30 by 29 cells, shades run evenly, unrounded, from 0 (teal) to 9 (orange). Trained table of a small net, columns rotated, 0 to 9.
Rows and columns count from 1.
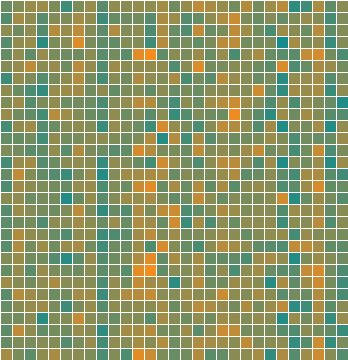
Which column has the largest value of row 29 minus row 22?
21
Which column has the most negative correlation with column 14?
13
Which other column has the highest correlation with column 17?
24
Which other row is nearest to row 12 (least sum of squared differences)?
19
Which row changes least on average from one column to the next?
20
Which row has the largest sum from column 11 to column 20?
25
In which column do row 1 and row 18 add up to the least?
9
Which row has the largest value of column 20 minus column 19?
10
